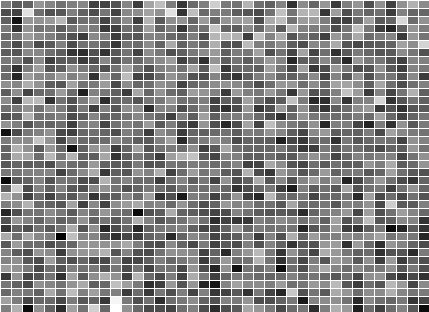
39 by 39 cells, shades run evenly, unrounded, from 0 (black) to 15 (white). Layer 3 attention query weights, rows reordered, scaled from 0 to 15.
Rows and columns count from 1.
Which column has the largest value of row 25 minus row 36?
14
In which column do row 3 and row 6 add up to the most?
37
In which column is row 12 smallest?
8
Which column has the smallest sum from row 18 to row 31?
20
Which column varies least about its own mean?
4
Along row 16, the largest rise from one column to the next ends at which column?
25
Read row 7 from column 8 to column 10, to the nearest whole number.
3 5 3
